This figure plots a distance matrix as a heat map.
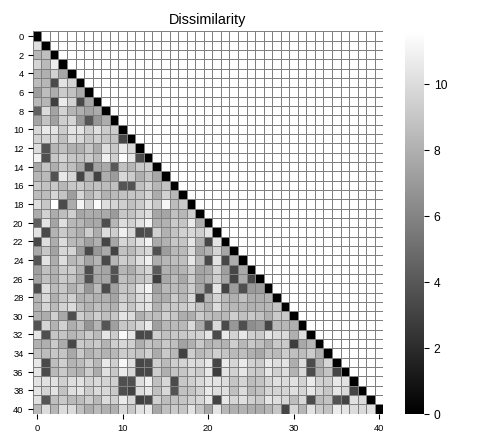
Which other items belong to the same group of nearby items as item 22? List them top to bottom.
0, 8, 20, 24, 27, 31
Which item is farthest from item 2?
18
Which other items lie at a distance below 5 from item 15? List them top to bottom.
2, 5, 7
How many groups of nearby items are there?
10
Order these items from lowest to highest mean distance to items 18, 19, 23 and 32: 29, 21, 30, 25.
25, 21, 30, 29
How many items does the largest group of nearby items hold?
8
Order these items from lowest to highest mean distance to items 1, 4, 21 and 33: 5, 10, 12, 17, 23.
12, 17, 5, 23, 10
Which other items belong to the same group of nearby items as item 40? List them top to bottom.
29
